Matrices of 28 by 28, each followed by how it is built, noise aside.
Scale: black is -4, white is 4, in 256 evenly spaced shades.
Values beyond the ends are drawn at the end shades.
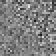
upper triangular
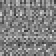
repeating columns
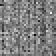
blocks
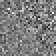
upper triangular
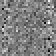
uneven columns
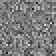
repeating columns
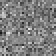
low rank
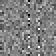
uneven columns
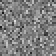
noise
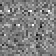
uneven rows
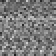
repeating columns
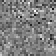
upper triangular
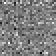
uneven rows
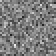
noise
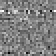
uneven rows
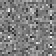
uneven columns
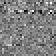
uneven rows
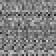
repeating columns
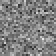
noise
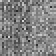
blocks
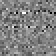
uneven rows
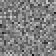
noise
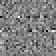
uneven rows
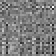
low rank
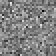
noise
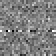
uneven rows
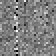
uneven columns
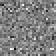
uneven rows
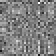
low rank
